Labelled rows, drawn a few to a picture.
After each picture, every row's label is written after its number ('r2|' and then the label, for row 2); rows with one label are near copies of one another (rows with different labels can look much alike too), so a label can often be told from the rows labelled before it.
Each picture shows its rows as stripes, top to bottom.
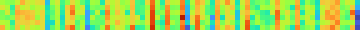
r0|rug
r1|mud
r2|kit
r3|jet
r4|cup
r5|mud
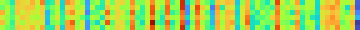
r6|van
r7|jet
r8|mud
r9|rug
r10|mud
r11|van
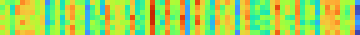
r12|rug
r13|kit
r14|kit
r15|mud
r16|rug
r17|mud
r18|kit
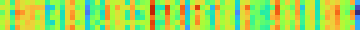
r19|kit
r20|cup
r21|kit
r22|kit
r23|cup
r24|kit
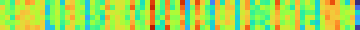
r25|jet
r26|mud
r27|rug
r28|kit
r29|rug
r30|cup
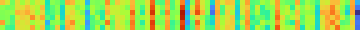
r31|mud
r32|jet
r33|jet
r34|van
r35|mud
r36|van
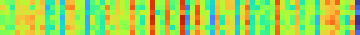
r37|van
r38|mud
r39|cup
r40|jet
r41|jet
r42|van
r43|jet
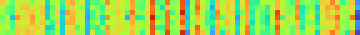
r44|mud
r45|rug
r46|van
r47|kit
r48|van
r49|cup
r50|jet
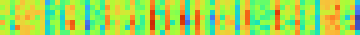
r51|rug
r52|kit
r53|cup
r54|jet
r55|mud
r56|kit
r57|rug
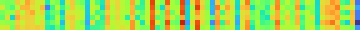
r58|jet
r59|rug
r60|jet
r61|kit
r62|jet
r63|cup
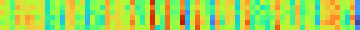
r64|mud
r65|kit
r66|mud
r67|jet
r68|jet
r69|cup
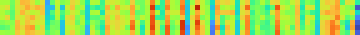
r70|rug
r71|cup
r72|rug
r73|cup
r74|jet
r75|jet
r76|jet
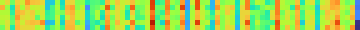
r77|cup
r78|mud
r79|kit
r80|kit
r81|cup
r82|kit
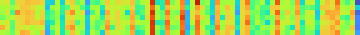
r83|cup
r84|rug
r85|kit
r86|jet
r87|cup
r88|mud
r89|rug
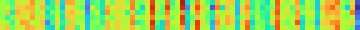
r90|van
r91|jet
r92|kit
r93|van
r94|rug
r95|cup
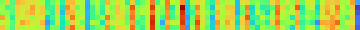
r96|kit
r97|van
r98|van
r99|mud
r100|rug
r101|mud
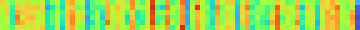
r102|mud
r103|cup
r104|kit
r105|kit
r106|kit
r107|van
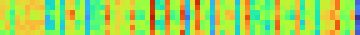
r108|cup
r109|cup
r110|mud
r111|mud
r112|cup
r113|cup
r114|jet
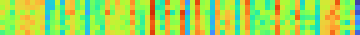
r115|cup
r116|cup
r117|mud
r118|rug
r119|jet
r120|rug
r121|jet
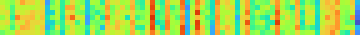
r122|rug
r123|mud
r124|cup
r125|kit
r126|cup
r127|rug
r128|jet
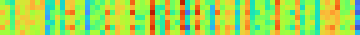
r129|van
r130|cup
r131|mud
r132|rug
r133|cup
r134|mud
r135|rug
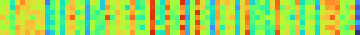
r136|rug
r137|kit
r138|cup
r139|mud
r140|cup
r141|jet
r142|cup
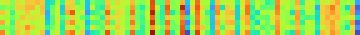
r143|cup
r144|jet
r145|mud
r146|rug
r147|mud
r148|jet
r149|mud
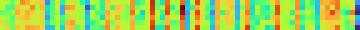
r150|rug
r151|van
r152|jet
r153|rug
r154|mud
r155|cup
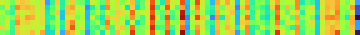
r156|rug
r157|kit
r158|van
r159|jet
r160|kit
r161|mud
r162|van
